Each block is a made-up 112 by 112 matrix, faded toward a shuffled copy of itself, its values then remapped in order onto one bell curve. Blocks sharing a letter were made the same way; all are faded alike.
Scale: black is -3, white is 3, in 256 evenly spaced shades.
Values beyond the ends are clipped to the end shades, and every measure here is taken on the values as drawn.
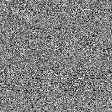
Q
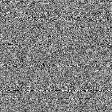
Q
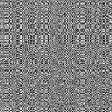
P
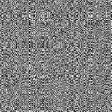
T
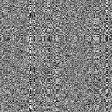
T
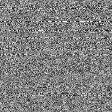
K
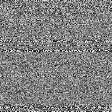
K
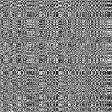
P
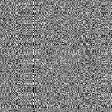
T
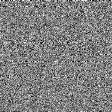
Q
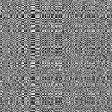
P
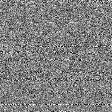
Q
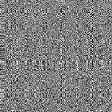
T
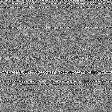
K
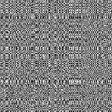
P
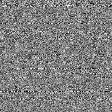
Q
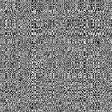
T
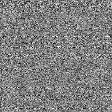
Q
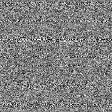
Q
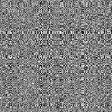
T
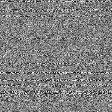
K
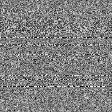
K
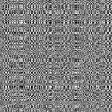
P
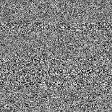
Q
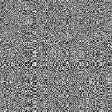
T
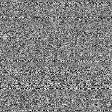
K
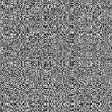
T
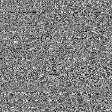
K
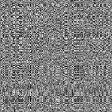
T
